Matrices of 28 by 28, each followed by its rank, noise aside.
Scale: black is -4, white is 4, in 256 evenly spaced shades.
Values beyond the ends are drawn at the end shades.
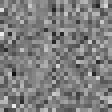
eight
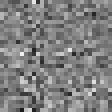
six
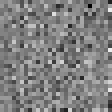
six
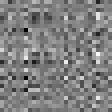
three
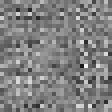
four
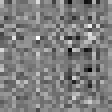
three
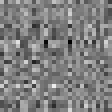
three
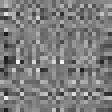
three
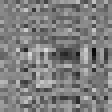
three
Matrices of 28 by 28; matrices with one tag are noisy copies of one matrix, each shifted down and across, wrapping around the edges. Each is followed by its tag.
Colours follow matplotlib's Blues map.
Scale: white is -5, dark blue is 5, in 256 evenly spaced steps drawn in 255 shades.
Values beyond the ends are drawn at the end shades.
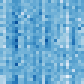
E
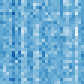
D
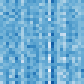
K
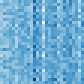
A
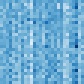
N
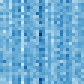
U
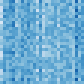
A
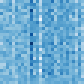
A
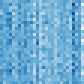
A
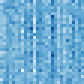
U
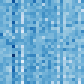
A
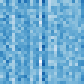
K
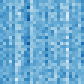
N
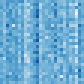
N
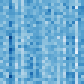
U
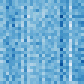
A
